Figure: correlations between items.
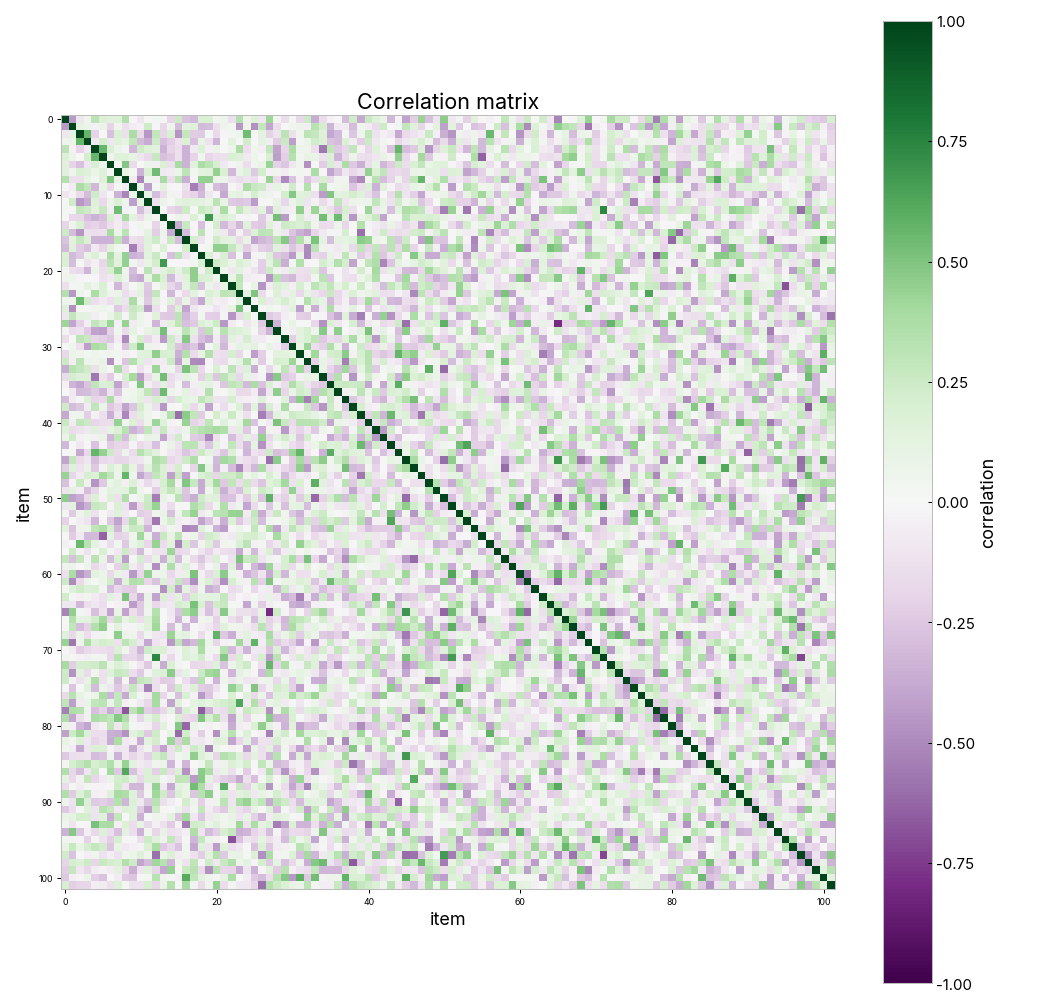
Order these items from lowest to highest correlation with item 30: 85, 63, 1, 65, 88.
88, 63, 65, 85, 1
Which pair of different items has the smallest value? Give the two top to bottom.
27, 65
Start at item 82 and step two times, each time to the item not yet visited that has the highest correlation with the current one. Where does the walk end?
70
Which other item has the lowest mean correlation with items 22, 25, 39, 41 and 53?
26
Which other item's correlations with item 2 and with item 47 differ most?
78
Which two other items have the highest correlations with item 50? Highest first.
97, 27
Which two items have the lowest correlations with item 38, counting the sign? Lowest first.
98, 85
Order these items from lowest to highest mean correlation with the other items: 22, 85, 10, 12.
10, 85, 22, 12
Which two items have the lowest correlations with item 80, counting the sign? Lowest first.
16, 39
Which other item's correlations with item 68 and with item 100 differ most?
45
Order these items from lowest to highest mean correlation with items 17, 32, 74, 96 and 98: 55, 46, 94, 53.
53, 55, 46, 94
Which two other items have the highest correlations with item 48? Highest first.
33, 16
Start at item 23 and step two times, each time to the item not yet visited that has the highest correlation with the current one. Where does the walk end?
52
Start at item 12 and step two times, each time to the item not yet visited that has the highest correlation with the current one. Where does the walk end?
51
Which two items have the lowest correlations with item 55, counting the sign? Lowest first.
5, 66
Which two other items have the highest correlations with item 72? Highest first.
27, 68
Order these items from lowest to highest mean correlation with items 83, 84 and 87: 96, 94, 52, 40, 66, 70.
66, 40, 96, 52, 94, 70
